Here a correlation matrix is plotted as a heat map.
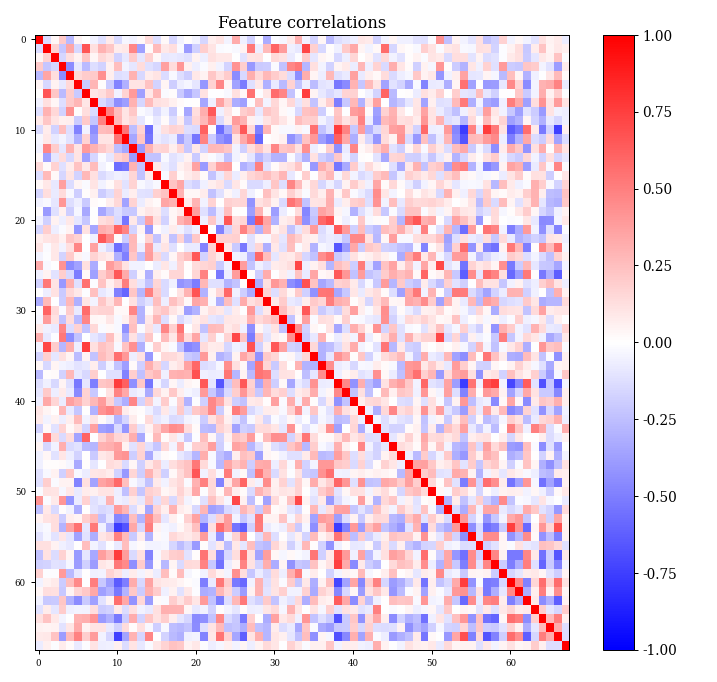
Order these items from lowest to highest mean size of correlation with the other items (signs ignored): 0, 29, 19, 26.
0, 19, 29, 26
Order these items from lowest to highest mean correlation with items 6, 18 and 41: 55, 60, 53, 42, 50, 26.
60, 42, 53, 55, 50, 26
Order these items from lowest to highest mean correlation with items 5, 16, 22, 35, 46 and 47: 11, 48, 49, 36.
36, 48, 11, 49
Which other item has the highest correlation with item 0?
51
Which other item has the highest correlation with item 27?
34
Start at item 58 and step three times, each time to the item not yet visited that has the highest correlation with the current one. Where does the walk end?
57
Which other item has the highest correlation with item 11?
38
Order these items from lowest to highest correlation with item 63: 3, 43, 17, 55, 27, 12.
27, 55, 12, 3, 17, 43
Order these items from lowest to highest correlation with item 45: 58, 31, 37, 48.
31, 37, 48, 58
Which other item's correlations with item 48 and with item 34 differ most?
20
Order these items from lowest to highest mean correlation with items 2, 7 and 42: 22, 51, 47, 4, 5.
47, 51, 22, 4, 5
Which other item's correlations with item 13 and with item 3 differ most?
33
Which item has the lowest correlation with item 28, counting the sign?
11
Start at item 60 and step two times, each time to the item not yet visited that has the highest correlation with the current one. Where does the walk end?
66
